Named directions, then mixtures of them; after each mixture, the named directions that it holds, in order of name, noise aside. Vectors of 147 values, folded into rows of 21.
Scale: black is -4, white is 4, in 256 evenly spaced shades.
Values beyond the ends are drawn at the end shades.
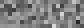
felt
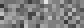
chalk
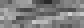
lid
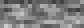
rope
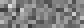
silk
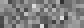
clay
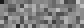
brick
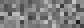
chalk, felt.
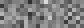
chalk.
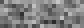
brick, clay, rope.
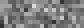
clay.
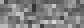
brick, clay, rope.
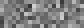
clay, felt.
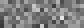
clay.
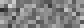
silk.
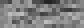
lid, rope.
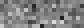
brick, clay, rope.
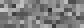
felt, rope, silk.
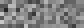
chalk, silk.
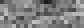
brick, chalk, lid.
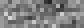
felt, lid, silk.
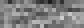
clay, lid, rope.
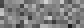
brick, chalk, rope.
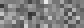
chalk.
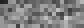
brick, clay, rope.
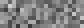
silk.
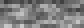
rope.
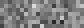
brick, clay.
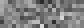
clay, lid.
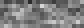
rope.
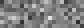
brick, chalk, felt.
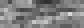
lid.
